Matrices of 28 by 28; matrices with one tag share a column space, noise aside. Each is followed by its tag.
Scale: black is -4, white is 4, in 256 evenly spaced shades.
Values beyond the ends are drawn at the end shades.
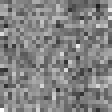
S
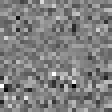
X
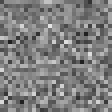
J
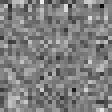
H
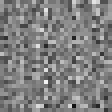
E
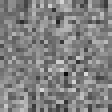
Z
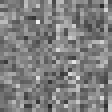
Z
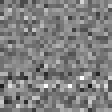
X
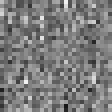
Z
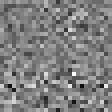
X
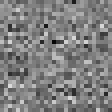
J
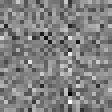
J
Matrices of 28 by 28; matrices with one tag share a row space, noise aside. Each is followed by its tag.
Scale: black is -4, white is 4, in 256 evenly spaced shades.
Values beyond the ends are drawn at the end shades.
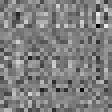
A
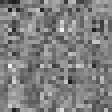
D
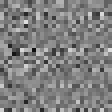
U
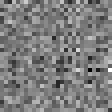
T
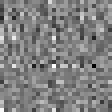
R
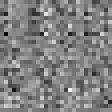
D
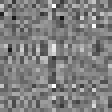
R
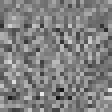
T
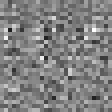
D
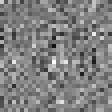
R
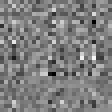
R
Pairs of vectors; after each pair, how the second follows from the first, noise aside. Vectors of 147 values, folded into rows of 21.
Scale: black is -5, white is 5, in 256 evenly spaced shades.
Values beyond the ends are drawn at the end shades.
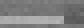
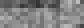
wrapped around, negated.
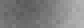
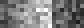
wrapped around, scaled up.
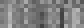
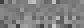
wrapped around, negated, partly zeroed.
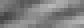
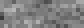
wrapped around, negated, partly zeroed.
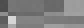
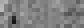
negated, partly zeroed.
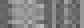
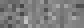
wrapped around, negated, partly zeroed.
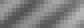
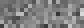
sign-scrambled.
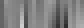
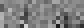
sign-scrambled.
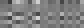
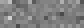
negated, partly zeroed.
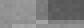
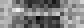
wrapped around, scaled up.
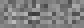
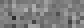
wrapped around, negated, partly zeroed.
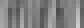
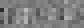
wrapped around, negated, partly zeroed.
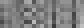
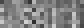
negated.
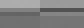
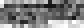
wrapped around, scaled up.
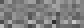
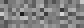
wrapped around, negated.
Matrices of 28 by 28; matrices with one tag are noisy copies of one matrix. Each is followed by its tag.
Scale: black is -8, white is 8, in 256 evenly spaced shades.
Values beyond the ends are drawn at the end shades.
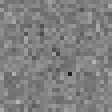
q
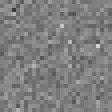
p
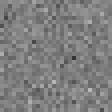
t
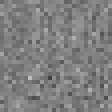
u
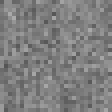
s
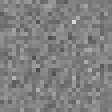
p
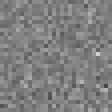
t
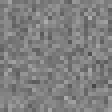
u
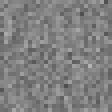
u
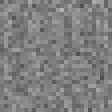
u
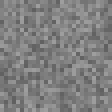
s
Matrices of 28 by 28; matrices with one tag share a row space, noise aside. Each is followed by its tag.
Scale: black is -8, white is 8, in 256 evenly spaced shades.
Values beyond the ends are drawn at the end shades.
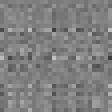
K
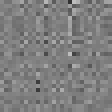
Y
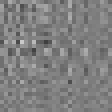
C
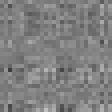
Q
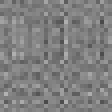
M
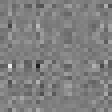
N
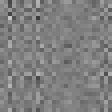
N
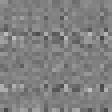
M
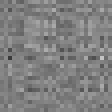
Q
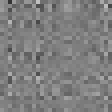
N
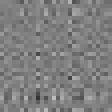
Y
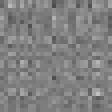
K
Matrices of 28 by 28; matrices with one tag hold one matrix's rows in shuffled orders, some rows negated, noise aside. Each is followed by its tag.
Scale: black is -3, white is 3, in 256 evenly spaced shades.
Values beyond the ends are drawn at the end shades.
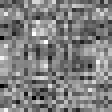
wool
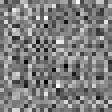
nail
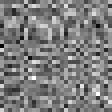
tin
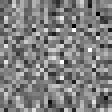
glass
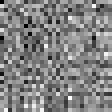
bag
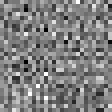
nail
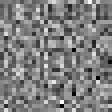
glass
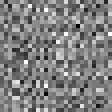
nail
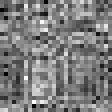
wool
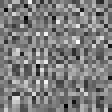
nail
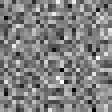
glass
